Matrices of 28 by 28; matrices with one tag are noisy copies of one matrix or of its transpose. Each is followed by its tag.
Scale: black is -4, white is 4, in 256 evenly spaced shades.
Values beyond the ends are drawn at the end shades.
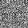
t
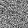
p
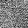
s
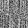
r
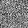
t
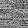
r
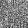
s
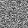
p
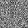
p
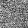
s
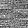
r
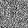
p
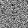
p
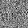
t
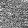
s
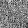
s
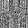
r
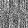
r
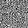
t
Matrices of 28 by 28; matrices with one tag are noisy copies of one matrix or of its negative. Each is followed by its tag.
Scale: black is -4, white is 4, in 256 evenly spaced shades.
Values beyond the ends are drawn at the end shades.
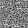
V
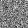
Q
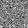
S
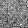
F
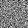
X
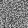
S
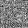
V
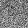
F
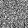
S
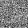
V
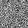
X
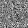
V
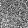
F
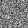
Q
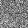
F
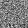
S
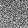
F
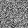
V
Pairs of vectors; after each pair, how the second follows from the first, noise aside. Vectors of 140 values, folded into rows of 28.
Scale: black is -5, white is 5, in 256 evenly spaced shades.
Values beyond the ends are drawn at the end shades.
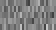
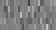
partly zeroed.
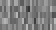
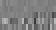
partly zeroed.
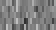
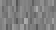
negated, shrunk.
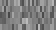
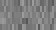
negated, shrunk.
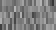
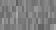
wrapped around, negated, shrunk.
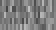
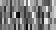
wrapped around, scaled up.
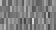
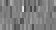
reversed, partly zeroed.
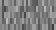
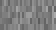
wrapped around, negated, shrunk.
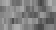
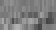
partly zeroed.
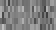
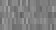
wrapped around, negated, shrunk.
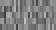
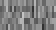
wrapped around, negated.
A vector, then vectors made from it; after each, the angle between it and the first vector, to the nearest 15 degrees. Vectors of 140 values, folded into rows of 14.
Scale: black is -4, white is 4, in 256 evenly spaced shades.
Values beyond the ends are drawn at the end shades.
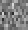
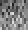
120 degrees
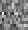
30 degrees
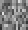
60 degrees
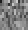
60 degrees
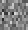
30 degrees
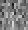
135 degrees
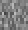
30 degrees
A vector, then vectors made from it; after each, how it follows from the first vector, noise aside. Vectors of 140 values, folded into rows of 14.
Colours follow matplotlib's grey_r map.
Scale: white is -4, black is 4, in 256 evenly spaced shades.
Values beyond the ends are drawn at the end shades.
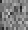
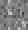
wrapped around, negated, partly zeroed.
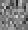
wrapped around.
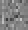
reversed, partly zeroed.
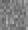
reversed, negated, shrunk.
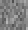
reversed, negated, shrunk.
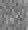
reversed, negated, shrunk.
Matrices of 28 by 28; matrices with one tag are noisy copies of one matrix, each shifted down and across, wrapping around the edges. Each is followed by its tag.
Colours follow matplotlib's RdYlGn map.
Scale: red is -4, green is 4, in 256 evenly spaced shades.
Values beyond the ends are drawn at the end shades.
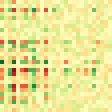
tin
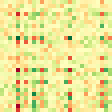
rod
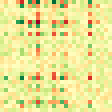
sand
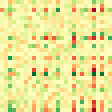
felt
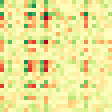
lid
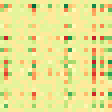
rod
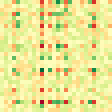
rod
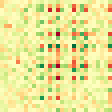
sand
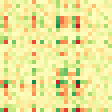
lid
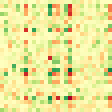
lid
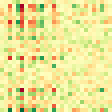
tin
